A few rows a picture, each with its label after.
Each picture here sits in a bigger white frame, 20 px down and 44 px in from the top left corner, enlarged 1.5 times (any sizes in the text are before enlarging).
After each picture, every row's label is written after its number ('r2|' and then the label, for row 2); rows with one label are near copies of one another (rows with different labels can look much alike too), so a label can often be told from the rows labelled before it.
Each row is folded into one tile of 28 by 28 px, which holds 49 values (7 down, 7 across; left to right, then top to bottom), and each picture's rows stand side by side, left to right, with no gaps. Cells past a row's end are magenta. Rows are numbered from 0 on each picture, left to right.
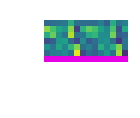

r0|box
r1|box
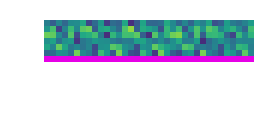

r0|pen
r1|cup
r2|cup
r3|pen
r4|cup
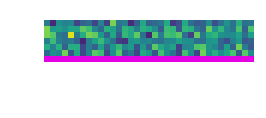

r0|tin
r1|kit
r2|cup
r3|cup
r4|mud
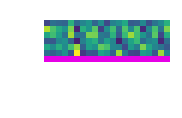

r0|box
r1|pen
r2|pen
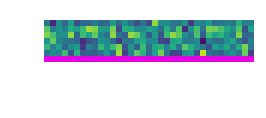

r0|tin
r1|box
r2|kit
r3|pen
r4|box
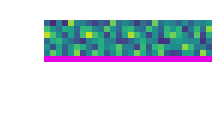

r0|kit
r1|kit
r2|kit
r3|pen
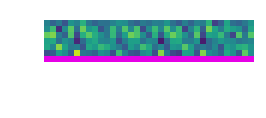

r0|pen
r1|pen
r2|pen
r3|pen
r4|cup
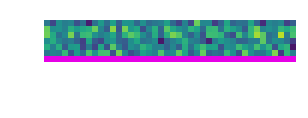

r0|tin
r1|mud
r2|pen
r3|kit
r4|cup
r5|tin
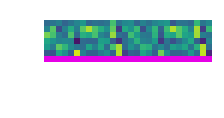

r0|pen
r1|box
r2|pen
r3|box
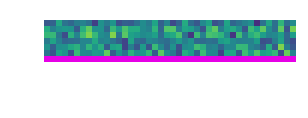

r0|cup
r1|tin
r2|mud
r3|cup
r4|cup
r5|mud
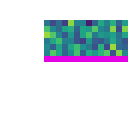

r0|kit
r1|mud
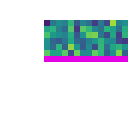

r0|mud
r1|kit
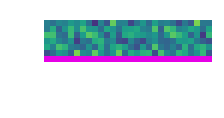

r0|pen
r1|kit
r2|mud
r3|kit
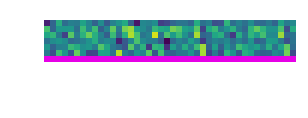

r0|cup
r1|pen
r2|tin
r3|box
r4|cup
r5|box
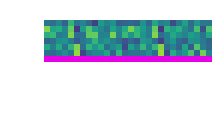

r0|box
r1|tin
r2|box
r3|mud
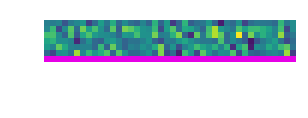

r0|pen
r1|mud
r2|box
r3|cup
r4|tin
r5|box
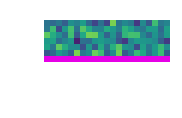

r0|pen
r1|kit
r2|kit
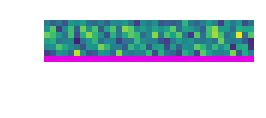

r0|pen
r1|pen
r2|tin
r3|cup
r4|tin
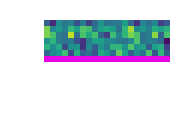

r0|tin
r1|cup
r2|tin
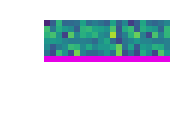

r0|cup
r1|box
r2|cup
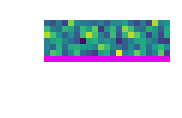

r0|kit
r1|pen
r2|kit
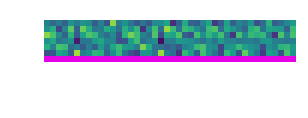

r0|pen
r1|kit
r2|pen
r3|cup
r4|cup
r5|cup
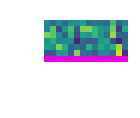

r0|pen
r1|box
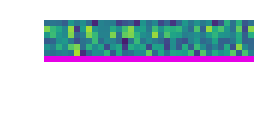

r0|box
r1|tin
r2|tin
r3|mud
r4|mud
